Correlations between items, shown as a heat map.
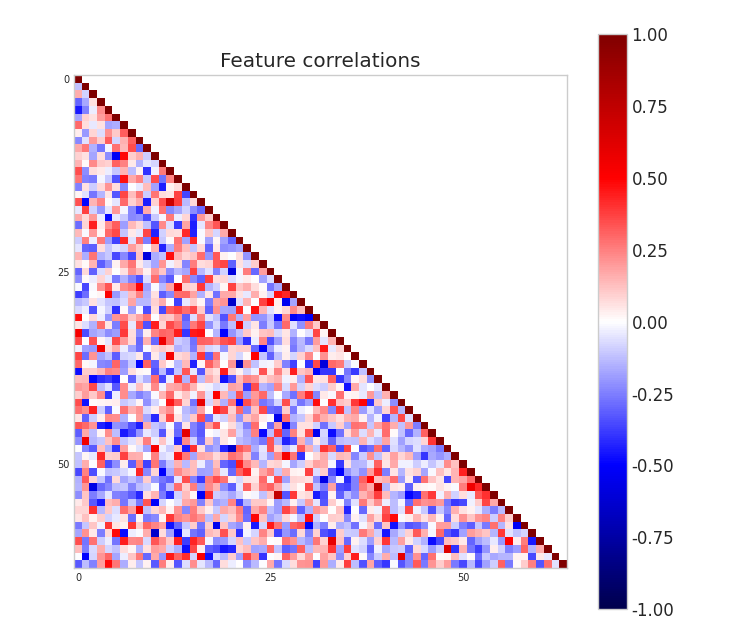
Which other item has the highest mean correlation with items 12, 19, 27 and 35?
16
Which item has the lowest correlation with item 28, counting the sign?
31
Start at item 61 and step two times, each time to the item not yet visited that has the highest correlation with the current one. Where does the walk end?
10
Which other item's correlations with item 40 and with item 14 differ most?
60
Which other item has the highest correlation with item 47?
1
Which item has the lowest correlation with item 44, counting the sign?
26
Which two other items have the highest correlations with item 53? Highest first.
39, 51
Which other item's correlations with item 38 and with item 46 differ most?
24
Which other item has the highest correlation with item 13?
27
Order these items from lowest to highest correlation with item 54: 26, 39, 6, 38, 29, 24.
6, 24, 29, 38, 39, 26
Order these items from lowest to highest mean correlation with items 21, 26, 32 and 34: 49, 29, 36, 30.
29, 36, 30, 49
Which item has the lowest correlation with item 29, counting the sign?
20
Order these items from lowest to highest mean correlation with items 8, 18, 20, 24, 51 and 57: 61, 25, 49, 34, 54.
61, 54, 25, 34, 49
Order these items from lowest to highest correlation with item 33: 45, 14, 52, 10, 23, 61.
14, 52, 45, 23, 10, 61
